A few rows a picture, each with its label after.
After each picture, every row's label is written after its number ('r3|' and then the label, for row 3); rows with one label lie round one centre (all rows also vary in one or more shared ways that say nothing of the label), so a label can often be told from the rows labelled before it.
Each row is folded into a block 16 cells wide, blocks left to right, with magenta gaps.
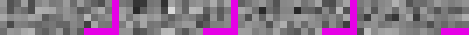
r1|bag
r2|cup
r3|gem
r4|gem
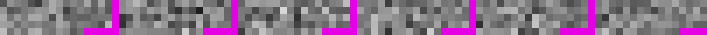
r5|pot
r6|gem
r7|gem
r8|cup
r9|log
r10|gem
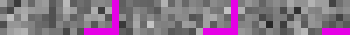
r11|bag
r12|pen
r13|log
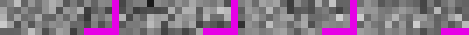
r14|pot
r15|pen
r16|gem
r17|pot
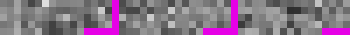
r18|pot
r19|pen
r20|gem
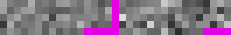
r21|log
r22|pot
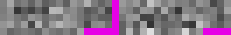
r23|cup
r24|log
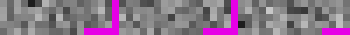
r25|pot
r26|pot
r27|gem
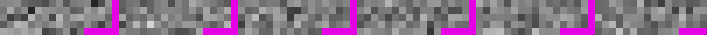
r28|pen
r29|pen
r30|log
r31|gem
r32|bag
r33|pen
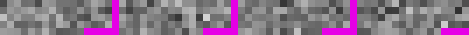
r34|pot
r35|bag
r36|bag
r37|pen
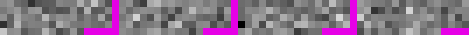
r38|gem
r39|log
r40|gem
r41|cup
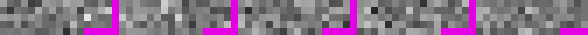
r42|bag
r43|pot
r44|bag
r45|cup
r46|cup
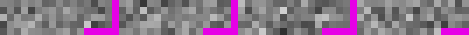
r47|pen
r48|pen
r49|bag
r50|gem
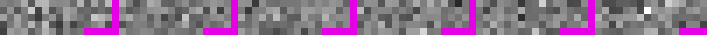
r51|gem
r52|bag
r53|bag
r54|log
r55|bag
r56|cup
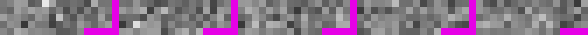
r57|pot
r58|pen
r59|gem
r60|pen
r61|cup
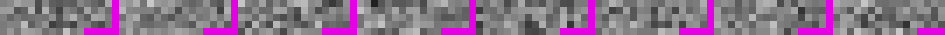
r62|gem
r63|log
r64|bag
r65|cup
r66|pen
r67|gem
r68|pot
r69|log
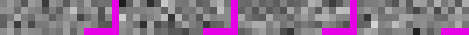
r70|log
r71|pot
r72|pen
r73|gem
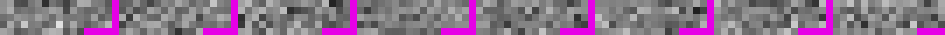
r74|cup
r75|gem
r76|log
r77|bag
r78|log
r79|pot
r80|cup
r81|log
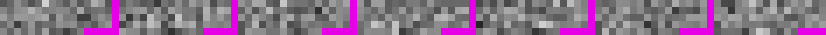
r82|pot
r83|pen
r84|gem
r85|pen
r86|gem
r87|gem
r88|cup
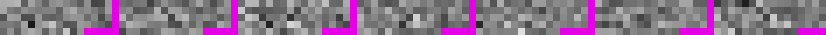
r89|log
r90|cup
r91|log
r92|pot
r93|gem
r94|bag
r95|pot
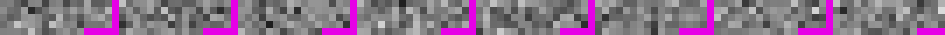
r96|pen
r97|gem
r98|log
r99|cup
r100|log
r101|gem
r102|cup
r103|bag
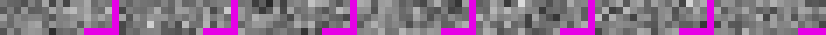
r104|pen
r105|pen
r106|cup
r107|cup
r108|pot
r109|gem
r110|log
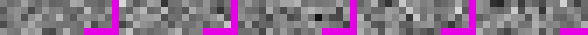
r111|pen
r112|bag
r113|log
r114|pot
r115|cup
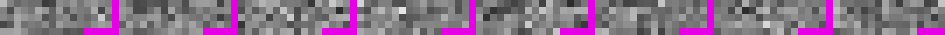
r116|bag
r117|cup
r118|gem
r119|bag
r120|pen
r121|bag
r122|pen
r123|cup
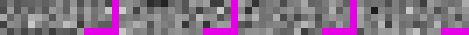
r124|pen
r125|cup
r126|bag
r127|cup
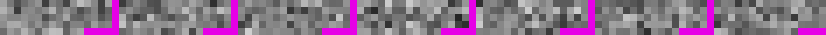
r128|cup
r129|pen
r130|gem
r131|log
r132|pot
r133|pen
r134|log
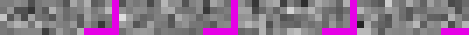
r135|pen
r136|pot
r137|cup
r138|log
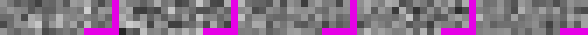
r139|pen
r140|cup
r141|cup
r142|gem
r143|pot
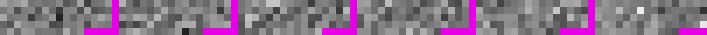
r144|gem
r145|bag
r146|log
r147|log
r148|pot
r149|pot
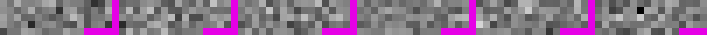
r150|log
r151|gem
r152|gem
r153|gem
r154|pot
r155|cup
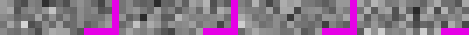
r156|cup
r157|pen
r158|pot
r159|gem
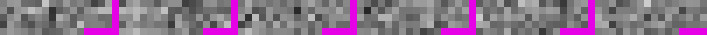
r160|log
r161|pot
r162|gem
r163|bag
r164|pot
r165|pot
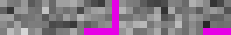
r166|bag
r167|cup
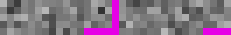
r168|bag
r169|cup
